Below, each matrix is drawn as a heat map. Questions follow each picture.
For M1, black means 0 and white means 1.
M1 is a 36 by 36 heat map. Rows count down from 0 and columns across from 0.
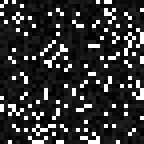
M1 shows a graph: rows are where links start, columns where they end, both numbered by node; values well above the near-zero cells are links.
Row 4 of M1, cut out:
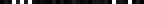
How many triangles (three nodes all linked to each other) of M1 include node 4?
0
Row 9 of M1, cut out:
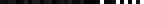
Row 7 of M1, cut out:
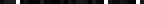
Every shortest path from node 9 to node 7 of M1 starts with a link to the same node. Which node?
node 31
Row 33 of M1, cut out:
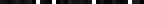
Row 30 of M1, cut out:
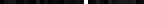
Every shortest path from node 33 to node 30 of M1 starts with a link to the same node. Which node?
node 32
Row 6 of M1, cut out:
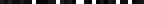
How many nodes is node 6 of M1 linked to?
7
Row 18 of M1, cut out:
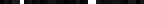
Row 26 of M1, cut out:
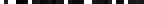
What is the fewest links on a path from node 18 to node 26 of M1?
2
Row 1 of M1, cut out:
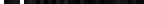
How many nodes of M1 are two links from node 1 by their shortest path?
6
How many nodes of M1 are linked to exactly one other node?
2
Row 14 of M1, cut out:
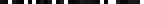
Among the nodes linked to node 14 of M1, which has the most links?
node 35
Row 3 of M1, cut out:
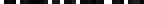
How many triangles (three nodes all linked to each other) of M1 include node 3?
7
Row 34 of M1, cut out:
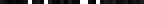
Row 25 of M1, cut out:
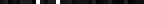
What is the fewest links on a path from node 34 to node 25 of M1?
4
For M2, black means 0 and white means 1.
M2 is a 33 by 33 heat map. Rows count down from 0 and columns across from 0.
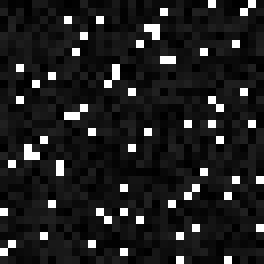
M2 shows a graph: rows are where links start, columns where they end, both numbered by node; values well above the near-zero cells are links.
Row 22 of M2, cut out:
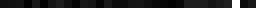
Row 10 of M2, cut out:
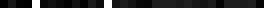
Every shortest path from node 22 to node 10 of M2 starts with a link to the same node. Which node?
node 29
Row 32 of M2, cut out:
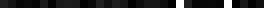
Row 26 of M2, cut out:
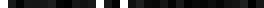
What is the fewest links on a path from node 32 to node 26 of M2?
5
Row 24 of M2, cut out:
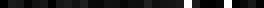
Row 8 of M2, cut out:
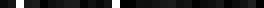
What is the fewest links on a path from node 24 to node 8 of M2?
6
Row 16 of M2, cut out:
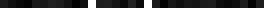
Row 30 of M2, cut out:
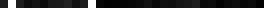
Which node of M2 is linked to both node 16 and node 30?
node 11
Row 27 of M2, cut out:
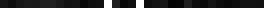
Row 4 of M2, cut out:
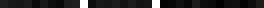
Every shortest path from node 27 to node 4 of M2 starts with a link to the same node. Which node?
node 13
